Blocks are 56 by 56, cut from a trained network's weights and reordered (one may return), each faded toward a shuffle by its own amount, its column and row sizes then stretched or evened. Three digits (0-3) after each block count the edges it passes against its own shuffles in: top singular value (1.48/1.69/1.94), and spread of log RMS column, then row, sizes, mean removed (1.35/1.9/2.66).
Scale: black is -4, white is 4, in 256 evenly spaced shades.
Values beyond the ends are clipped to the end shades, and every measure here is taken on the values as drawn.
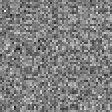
3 0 1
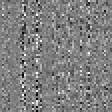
2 3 0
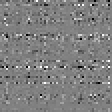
1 2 3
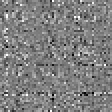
2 2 2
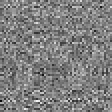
3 0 2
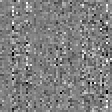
1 3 1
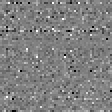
0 0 2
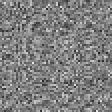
2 0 1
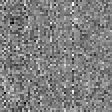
1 2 0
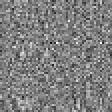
2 2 0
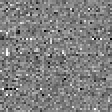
1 1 2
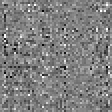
2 2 2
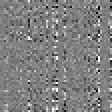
3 3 2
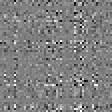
3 3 3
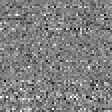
0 0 3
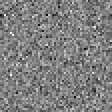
1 0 0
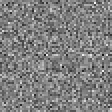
2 0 1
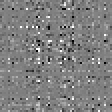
1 3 3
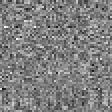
2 0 2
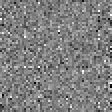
0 2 0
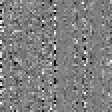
2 3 0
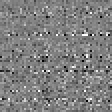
0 2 3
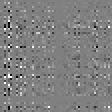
3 3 3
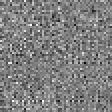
2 1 2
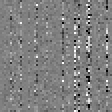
1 3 0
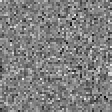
0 1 1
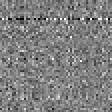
3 0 2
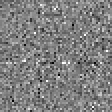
0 1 0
